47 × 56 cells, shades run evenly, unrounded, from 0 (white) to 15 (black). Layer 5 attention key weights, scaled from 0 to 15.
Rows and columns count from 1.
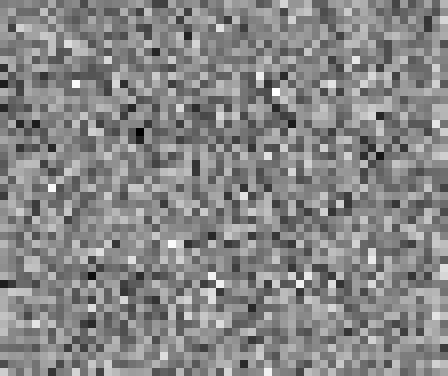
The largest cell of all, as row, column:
17, 18
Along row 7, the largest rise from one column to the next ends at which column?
8
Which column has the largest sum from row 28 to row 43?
32
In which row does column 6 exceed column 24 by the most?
21
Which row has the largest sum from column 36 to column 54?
26
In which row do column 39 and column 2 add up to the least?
35
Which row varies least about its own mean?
45
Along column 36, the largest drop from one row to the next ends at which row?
11
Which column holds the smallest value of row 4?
28
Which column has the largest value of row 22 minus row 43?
53
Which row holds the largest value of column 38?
37
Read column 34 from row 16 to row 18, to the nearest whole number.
10 7 5
